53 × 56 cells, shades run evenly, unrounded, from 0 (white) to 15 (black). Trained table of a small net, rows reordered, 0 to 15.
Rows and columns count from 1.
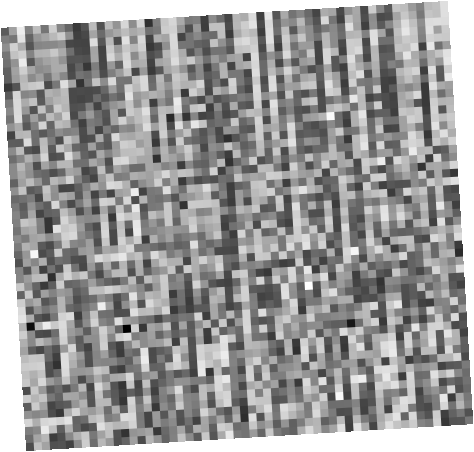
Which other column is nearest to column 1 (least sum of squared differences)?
6
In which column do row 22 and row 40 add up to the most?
56
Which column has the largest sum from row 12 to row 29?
28
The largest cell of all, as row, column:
39, 14
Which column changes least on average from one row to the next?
10
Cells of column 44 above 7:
30
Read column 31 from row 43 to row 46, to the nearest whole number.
6 7 4 3
